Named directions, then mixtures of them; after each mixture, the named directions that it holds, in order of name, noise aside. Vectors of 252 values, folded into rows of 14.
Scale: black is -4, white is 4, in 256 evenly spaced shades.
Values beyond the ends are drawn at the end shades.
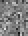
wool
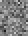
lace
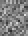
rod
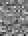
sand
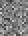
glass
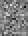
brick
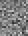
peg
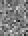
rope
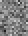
lace.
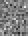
brick, wool.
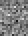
brick, sand.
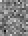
lace.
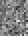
rope, wool.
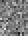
wool.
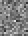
brick, lace, rope.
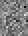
brick, peg, rod.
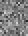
lace, rod, wool.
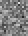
lace, sand.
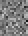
lace, peg, rod.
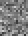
sand.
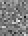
peg, rope.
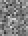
brick, lace.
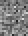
brick, sand.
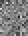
glass, sand, wool.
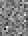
glass, rod, wool.
